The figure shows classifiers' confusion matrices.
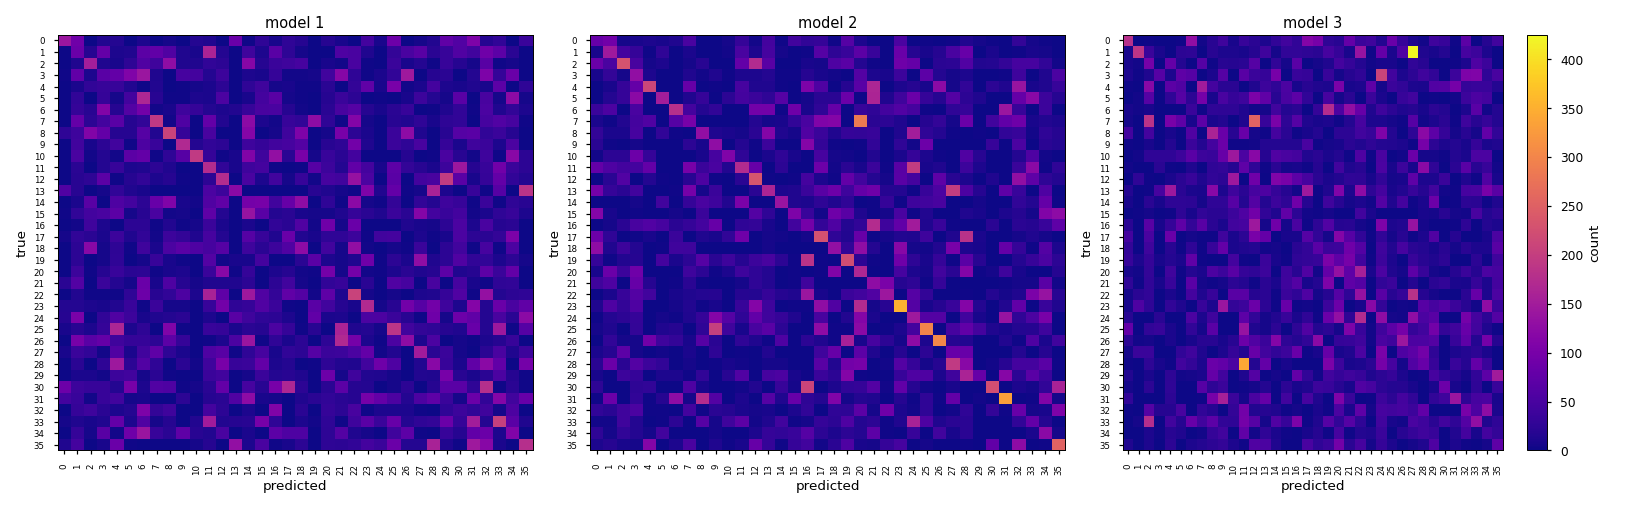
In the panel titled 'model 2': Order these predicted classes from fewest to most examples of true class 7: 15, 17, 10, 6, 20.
10, 15, 6, 17, 20
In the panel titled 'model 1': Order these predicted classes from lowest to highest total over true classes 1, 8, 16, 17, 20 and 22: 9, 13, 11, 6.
13, 9, 6, 11
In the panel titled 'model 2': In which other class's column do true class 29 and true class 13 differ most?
27
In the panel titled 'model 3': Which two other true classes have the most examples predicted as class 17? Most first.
13, 0
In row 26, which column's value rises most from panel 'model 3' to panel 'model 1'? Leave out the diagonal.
21
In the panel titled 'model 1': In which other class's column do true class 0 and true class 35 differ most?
28
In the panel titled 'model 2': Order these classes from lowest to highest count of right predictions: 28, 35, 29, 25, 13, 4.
29, 28, 13, 4, 35, 25
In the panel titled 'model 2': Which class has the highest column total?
20
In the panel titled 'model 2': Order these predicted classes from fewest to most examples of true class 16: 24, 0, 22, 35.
0, 22, 35, 24
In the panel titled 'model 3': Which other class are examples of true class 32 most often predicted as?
34
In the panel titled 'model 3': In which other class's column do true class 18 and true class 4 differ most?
7
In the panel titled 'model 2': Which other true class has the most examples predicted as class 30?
35
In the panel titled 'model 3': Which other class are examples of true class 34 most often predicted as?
11
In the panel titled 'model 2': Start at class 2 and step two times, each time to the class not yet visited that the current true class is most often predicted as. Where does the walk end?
32
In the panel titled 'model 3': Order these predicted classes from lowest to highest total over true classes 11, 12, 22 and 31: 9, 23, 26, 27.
23, 26, 9, 27
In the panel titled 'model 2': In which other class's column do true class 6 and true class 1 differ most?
31
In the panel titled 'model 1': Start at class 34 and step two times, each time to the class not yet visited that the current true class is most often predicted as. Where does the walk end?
3
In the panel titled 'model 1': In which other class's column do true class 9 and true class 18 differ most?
2
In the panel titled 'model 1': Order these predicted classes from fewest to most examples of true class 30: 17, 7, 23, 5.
23, 7, 5, 17
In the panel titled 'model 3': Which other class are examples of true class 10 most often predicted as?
12
